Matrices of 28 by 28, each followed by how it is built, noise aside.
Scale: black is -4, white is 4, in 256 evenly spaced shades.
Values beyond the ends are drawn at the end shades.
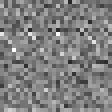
repeating columns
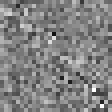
block diagonal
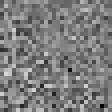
lower triangular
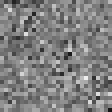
block diagonal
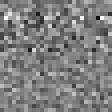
uneven rows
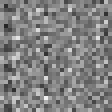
repeating rows
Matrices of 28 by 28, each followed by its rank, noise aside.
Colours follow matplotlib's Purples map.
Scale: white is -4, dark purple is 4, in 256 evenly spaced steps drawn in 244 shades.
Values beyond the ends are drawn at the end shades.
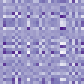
two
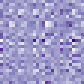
three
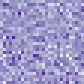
six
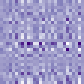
two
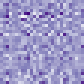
four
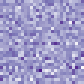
six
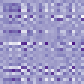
two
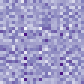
four
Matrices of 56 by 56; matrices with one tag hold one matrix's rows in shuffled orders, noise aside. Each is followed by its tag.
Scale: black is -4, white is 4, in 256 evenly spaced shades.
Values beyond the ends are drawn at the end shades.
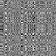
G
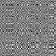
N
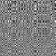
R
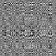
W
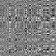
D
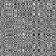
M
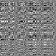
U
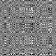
W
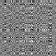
W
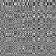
M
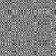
R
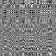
W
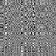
G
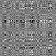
W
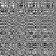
U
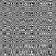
W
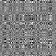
W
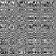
U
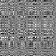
U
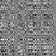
U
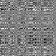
U
